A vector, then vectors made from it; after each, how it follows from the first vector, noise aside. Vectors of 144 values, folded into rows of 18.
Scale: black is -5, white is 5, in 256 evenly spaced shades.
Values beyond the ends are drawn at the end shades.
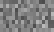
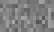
negated, shrunk.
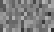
wrapped around.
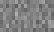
negated, shrunk.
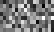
wrapped around, scaled up.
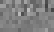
wrapped around, partly zeroed.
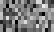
wrapped around, scaled up.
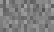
wrapped around, shrunk.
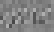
wrapped around, partly zeroed.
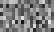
negated, scaled up.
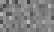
wrapped around, partly zeroed.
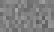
negated, shrunk.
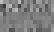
reversed, partly zeroed.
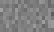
negated, shrunk.
